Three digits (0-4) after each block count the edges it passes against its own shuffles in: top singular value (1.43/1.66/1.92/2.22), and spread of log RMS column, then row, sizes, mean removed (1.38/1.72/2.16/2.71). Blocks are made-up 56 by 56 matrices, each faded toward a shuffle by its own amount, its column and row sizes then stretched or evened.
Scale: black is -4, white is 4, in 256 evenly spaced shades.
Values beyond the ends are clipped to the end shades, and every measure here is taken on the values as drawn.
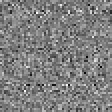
2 0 2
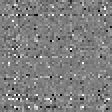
3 2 3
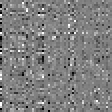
4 4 1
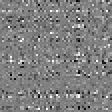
3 3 4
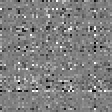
1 3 4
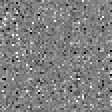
0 2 0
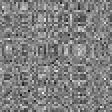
4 2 0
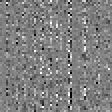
3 4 0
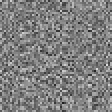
4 2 1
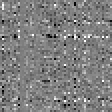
2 4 3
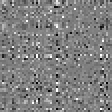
4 3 2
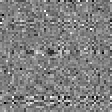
4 1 3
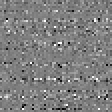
1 2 4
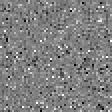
1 0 1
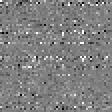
0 1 4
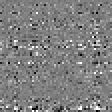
3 2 4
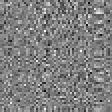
4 3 0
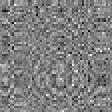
4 2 1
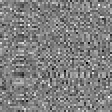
4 1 0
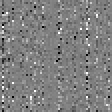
2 4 0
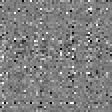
0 3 3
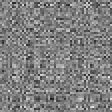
4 1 4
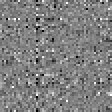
3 2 3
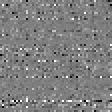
1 1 4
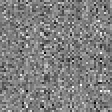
3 3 0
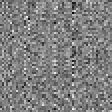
4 3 0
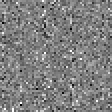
0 2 0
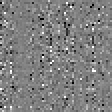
1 4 0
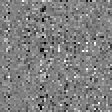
1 3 1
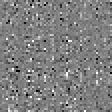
1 3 2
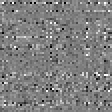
2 2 4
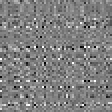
4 2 4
